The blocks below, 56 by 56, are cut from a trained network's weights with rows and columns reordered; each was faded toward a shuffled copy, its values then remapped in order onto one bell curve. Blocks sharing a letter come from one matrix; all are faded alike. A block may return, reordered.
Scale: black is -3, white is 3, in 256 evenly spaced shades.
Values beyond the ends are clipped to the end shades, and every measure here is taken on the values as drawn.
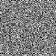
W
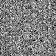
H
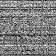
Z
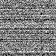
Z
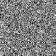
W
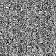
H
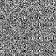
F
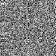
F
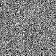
H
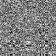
F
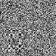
F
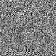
W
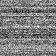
Z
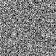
H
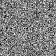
H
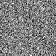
H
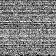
Z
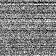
Z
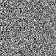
F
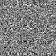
W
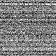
Z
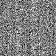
H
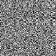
F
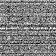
Z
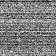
Z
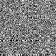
W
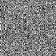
F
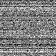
Z
